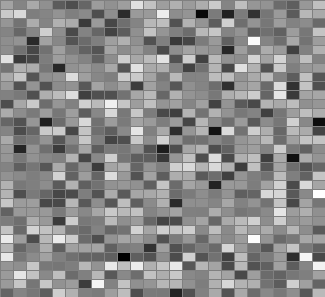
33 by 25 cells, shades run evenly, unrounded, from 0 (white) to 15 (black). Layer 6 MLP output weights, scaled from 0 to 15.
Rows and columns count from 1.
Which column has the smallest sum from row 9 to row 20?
22
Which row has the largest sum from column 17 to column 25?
2
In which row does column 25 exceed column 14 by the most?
14
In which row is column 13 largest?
17
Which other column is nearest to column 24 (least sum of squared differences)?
1
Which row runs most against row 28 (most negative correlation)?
6
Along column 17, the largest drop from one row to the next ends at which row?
18
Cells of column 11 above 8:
8
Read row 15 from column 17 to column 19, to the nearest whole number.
14 2 8
